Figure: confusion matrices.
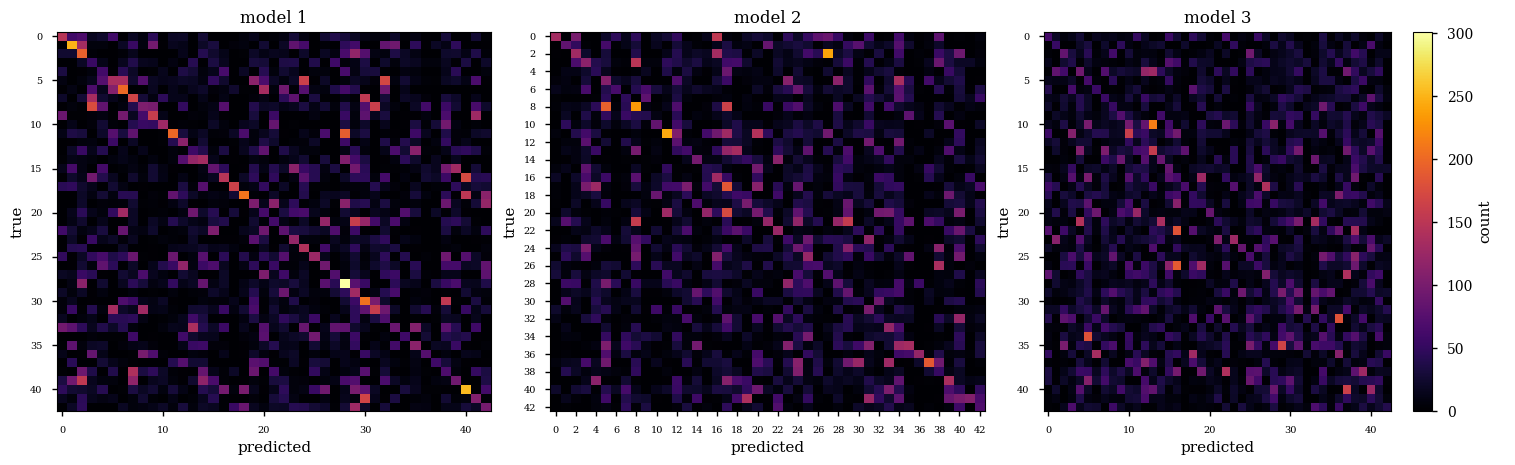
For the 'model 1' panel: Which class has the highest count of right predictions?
28
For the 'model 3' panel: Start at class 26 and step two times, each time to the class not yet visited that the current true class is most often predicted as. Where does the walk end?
19
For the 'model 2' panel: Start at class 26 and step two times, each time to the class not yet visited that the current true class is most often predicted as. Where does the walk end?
24
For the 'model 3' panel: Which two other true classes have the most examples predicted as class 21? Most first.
23, 31
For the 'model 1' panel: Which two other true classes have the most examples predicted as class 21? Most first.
19, 10
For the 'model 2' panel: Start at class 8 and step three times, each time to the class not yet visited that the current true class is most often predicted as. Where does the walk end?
25
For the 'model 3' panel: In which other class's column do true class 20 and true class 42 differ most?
11
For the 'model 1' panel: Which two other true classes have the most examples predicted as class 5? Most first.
31, 6
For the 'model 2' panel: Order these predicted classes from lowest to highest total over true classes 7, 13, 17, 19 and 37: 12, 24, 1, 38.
1, 38, 12, 24
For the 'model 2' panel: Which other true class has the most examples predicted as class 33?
37
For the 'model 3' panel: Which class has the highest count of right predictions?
13
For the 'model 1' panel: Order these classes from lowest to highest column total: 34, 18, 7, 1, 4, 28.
34, 18, 4, 1, 7, 28
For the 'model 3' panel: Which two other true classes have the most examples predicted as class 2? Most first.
35, 32
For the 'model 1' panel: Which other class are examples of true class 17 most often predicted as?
14
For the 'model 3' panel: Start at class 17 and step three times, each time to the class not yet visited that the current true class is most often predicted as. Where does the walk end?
12
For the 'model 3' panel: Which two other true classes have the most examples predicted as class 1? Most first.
23, 4
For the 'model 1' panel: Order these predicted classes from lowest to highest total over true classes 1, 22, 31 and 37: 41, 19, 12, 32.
41, 12, 19, 32
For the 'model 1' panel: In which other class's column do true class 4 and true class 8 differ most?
3
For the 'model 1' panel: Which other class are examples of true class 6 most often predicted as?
20
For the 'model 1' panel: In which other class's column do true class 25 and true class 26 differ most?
12
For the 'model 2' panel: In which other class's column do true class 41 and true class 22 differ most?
31
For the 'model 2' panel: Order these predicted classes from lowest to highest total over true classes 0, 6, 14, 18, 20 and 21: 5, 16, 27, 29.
5, 27, 16, 29
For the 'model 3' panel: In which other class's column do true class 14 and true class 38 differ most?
22
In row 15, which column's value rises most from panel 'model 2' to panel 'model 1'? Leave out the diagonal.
39
